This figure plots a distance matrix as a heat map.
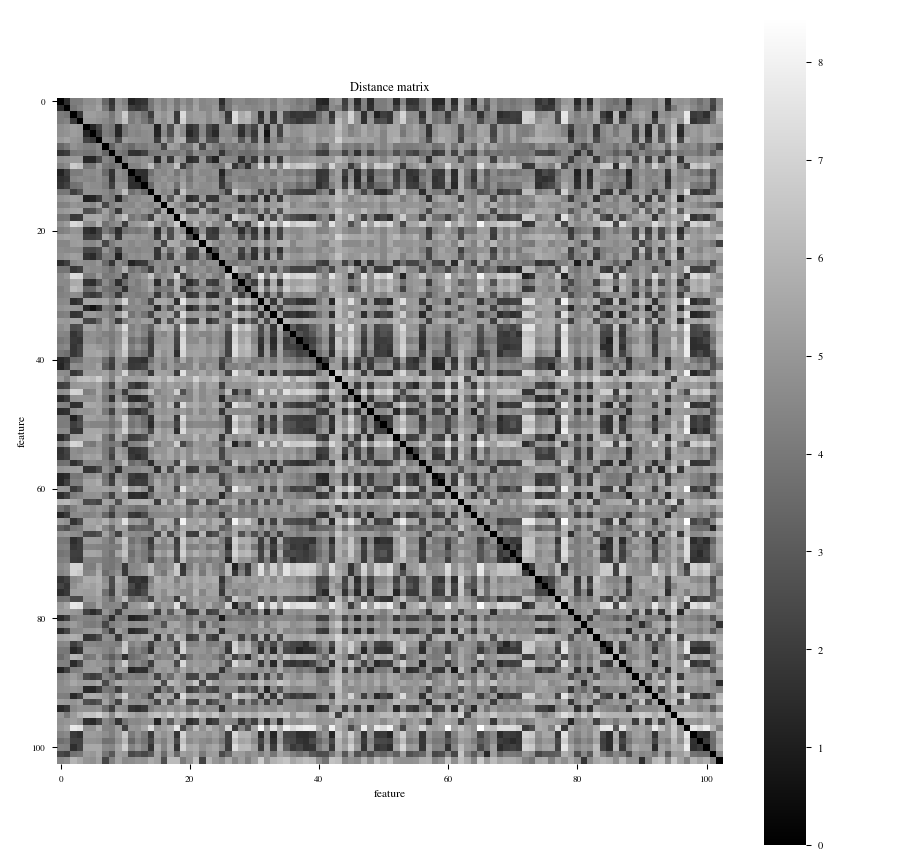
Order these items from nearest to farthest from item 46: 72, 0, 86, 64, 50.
0, 64, 86, 72, 50
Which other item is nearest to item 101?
66
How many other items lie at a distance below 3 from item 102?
5
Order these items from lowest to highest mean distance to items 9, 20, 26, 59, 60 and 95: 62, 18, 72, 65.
18, 65, 62, 72
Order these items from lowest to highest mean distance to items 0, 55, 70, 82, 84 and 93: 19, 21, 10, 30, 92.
92, 30, 21, 10, 19
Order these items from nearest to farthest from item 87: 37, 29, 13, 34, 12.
37, 13, 12, 34, 29
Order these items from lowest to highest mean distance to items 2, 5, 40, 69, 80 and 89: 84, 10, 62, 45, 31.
84, 31, 62, 10, 45
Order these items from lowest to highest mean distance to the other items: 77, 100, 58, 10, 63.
58, 77, 100, 63, 10
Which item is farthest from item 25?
62
